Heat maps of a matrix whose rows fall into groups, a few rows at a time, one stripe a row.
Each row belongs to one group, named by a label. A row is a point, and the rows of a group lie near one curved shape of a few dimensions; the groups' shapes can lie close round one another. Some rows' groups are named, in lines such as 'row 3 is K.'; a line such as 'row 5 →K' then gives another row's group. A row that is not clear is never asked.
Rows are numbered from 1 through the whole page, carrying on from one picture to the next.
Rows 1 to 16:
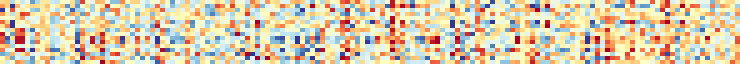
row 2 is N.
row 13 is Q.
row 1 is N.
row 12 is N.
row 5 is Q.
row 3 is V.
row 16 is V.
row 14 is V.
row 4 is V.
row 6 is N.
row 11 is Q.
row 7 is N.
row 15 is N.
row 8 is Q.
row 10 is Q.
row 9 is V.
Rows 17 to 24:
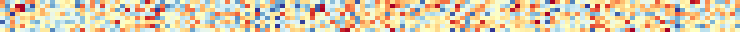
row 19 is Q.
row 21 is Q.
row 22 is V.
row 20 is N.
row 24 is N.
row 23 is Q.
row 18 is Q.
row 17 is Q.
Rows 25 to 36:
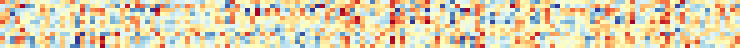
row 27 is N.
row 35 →Q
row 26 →Q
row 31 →Q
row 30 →N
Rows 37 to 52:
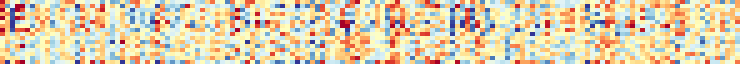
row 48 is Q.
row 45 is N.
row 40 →N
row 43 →N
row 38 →Q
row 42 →N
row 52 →Q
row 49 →N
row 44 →V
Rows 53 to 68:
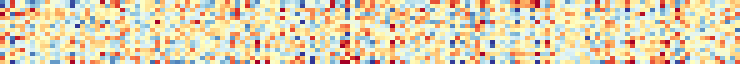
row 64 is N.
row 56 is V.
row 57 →N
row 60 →Q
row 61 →N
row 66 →V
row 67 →N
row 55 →N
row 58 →V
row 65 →Q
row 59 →Q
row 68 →N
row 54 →V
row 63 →N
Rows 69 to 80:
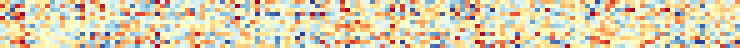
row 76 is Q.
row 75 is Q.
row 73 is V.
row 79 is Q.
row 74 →N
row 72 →Q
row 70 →V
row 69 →N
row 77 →V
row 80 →V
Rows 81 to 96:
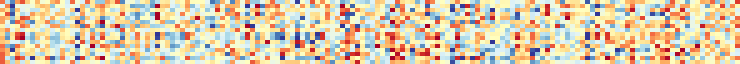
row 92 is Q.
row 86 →Q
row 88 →N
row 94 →N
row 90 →Q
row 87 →V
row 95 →Q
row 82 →N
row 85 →V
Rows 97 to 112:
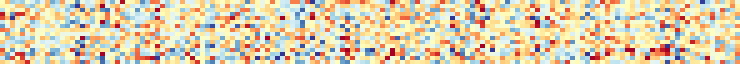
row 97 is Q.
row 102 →V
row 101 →N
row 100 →V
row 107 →Q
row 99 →V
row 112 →V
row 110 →Q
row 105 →Q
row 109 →N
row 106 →N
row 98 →V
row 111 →Q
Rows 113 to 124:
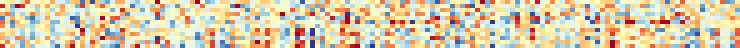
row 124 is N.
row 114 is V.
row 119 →Q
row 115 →Q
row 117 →V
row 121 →N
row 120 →N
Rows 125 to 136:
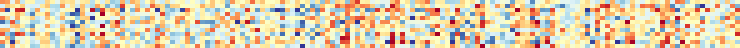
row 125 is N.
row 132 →N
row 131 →V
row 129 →N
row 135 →N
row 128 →V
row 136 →V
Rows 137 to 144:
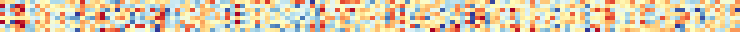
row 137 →N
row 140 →V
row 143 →Q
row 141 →V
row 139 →Q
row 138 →V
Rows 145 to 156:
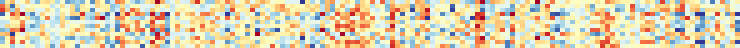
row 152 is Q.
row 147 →N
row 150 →Q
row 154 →V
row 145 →V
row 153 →N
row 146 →N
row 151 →Q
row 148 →Q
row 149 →V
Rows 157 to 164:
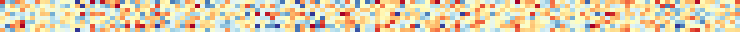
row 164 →Q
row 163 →Q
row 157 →Q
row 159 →Q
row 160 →N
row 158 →V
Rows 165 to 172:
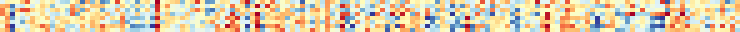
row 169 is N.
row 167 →V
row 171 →N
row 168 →N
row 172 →N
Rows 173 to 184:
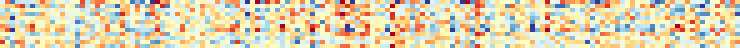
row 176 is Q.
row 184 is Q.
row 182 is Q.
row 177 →N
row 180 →N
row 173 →N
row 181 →Q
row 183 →V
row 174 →Q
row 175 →Q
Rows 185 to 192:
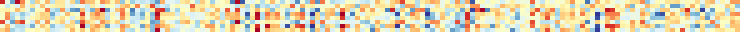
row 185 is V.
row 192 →N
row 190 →V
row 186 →Q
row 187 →V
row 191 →N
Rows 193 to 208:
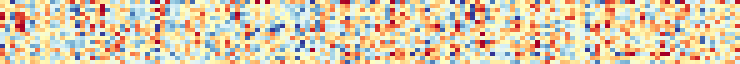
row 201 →V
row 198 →Q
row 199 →Q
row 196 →V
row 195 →V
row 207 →Q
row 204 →V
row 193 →N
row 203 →V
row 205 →V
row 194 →V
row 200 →Q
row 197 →V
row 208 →N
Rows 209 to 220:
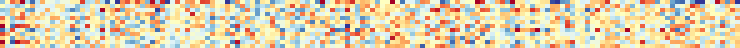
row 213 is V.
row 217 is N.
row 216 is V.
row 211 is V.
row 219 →V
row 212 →Q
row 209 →Q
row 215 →V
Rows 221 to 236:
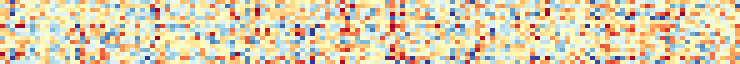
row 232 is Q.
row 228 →N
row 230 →V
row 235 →N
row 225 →N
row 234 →V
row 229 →N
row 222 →Q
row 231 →V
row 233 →Q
